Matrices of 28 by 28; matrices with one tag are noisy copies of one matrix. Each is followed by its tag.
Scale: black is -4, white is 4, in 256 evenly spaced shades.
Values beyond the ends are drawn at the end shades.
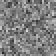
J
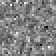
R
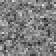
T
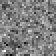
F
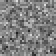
T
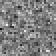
T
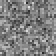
J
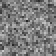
F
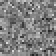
T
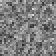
R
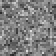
F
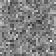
J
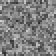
J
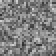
R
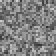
R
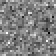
T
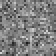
F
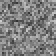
J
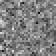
T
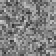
J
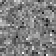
T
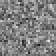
R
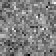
F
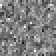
R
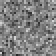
J
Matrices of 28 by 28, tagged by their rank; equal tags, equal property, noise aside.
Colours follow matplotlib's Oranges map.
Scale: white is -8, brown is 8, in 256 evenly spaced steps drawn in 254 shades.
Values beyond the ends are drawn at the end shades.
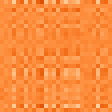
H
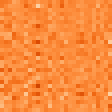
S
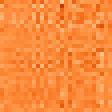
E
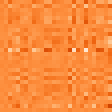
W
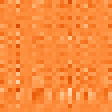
W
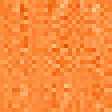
S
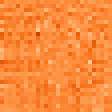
S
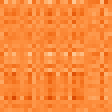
H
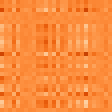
H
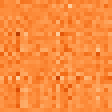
E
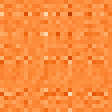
W
